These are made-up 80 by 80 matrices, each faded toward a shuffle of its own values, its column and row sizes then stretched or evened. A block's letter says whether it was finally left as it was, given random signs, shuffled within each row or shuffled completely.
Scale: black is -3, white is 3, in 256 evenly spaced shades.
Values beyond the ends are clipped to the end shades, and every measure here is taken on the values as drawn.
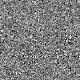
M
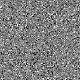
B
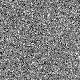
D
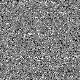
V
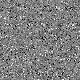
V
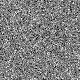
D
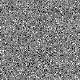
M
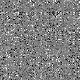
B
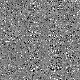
M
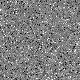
D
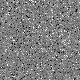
D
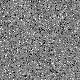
D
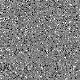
B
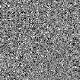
B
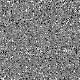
M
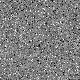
D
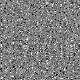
B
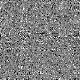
B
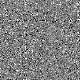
M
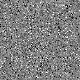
M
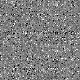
B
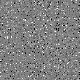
B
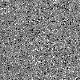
M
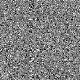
B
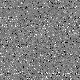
V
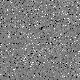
V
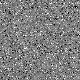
V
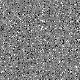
M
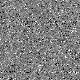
V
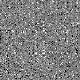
B
